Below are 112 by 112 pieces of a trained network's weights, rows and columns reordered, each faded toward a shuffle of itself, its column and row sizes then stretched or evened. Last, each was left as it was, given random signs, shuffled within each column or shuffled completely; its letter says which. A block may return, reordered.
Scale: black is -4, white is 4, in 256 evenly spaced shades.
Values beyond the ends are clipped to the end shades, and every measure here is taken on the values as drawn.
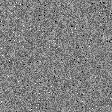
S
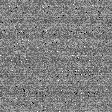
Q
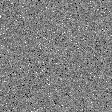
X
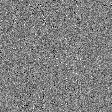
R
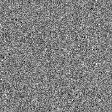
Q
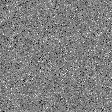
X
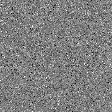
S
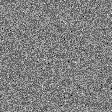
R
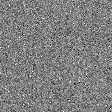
R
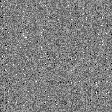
Q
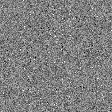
R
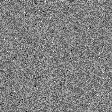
S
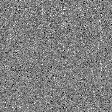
S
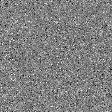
S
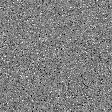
X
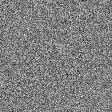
R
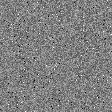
R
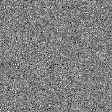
Q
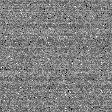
Q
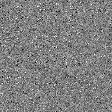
S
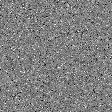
X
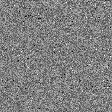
S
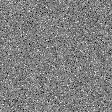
X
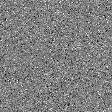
R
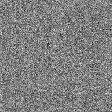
Q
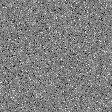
X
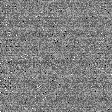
Q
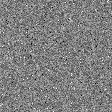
X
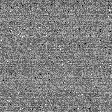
Q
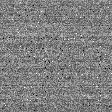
Q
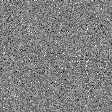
S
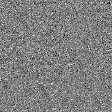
S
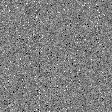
R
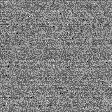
Q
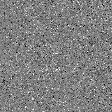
R
